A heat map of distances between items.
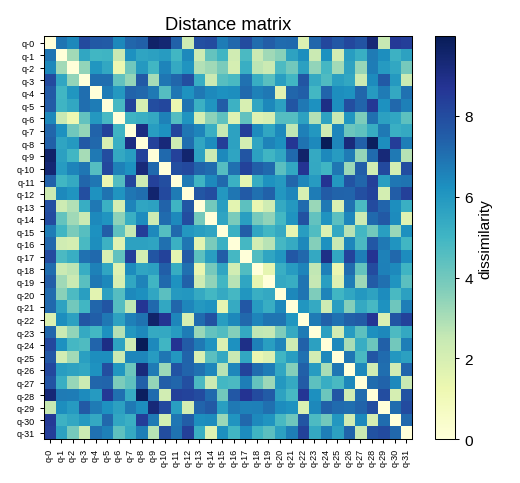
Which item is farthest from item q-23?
q-0
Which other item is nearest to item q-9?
q-14
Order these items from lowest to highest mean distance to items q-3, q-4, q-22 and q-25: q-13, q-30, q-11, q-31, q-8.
q-13, q-31, q-30, q-11, q-8
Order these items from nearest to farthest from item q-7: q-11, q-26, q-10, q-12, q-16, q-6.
q-26, q-6, q-16, q-10, q-12, q-11
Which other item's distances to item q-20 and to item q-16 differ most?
q-4
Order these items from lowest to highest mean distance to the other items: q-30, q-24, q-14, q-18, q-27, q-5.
q-18, q-14, q-27, q-30, q-24, q-5
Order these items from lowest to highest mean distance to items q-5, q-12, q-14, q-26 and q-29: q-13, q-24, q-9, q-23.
q-23, q-13, q-24, q-9
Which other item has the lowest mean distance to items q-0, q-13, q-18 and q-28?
q-6
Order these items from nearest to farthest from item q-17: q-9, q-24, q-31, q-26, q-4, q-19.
q-19, q-31, q-4, q-9, q-26, q-24
